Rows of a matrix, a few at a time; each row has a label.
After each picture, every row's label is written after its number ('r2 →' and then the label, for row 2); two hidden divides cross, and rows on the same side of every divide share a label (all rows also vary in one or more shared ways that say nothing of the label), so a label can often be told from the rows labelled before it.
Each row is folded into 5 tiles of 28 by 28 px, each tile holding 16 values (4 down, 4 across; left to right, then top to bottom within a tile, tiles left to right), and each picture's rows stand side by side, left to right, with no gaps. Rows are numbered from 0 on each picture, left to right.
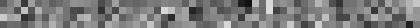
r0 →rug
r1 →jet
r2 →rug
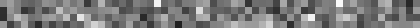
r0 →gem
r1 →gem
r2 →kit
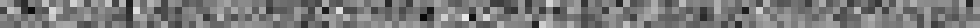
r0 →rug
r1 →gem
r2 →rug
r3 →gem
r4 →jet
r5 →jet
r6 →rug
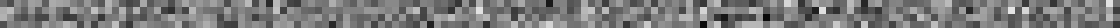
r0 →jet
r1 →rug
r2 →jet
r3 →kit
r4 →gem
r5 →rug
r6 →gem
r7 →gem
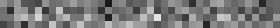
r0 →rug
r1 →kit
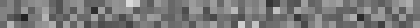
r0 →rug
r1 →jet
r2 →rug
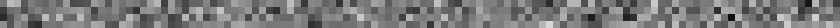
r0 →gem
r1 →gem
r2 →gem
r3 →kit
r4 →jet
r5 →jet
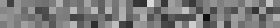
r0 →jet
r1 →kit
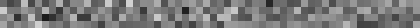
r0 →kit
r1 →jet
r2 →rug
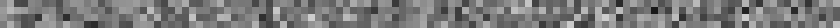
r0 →rug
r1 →rug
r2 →kit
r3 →gem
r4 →rug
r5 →rug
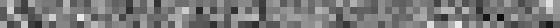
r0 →gem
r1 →kit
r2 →kit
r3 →rug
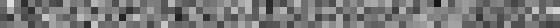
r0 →kit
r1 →gem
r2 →kit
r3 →rug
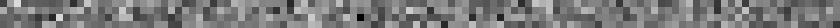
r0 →gem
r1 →gem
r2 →rug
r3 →rug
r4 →jet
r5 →gem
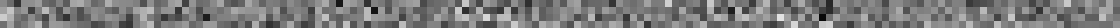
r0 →rug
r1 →jet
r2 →rug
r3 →rug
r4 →kit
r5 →kit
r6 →gem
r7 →kit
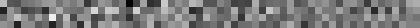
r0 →jet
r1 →jet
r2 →rug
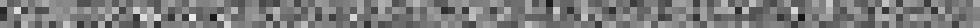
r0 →jet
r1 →jet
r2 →kit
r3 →rug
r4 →jet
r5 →jet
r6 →rug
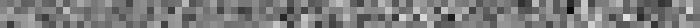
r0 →kit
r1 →rug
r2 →gem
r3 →jet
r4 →rug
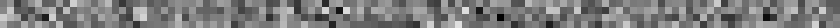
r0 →kit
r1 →rug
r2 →gem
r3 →rug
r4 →jet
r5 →jet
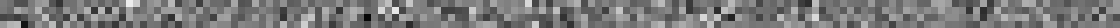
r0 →rug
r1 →jet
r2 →gem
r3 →rug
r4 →gem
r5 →jet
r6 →gem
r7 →jet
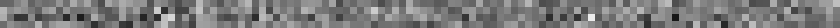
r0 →rug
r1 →gem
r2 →jet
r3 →kit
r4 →kit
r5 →rug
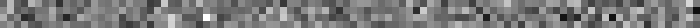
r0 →jet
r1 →kit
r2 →kit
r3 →kit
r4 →gem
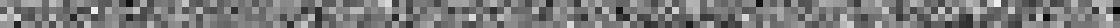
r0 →jet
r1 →rug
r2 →gem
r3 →rug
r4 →rug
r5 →jet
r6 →rug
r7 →gem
